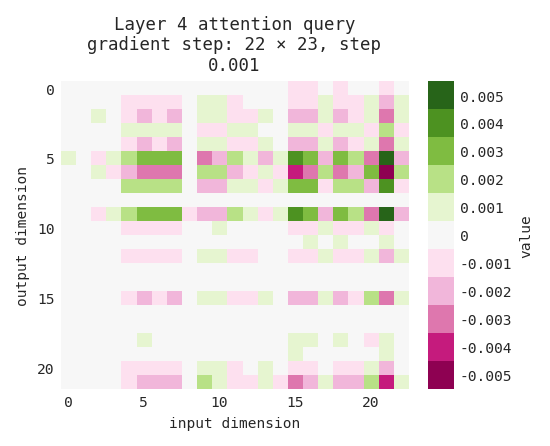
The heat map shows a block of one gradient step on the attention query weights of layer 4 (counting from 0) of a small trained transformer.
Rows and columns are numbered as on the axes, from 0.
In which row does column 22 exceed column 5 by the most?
6
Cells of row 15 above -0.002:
17
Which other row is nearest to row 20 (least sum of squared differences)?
1
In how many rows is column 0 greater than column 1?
1
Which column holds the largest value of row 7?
21
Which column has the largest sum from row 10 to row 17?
20
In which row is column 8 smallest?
9
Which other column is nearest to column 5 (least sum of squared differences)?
7
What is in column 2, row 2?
0.001
